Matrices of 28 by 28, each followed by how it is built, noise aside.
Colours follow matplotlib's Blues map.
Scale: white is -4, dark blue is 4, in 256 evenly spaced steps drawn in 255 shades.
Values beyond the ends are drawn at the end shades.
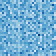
repeating rows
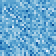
Toeplitz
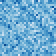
Toeplitz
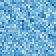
Toeplitz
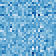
low rank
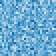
repeating rows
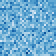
noise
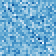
diagonal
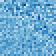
upper triangular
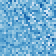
upper triangular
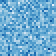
noise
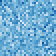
diagonal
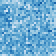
smooth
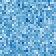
noise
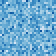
repeating rows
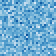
noise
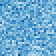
noise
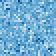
diagonal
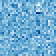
low rank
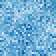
smooth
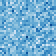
repeating rows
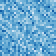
Toeplitz
